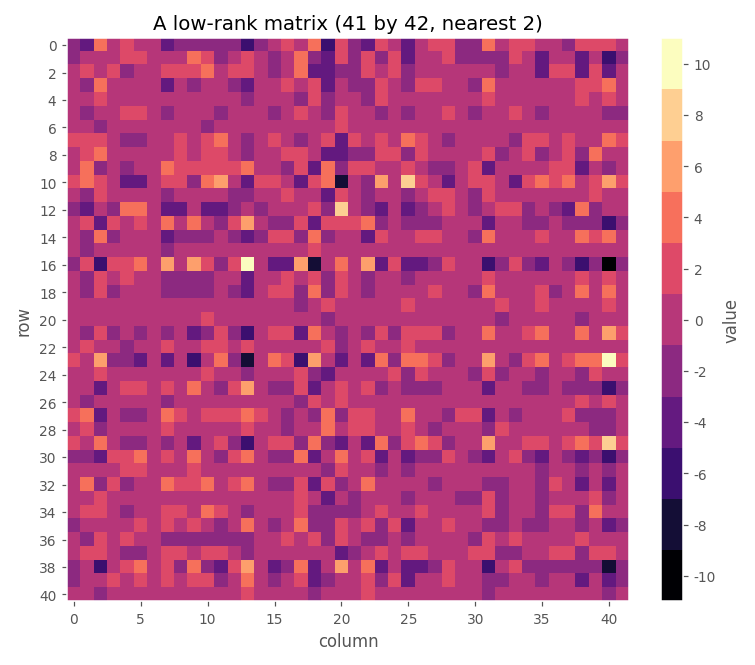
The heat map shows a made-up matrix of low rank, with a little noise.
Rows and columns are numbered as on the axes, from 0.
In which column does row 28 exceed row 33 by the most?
19
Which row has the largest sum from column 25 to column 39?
23
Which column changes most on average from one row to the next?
40
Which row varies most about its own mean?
16
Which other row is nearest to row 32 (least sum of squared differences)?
9
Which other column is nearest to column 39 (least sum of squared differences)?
26
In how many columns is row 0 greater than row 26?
12
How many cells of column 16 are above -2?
32
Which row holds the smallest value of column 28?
10
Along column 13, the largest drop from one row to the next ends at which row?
17
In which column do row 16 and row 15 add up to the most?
13
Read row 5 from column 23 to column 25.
-2 0 -2
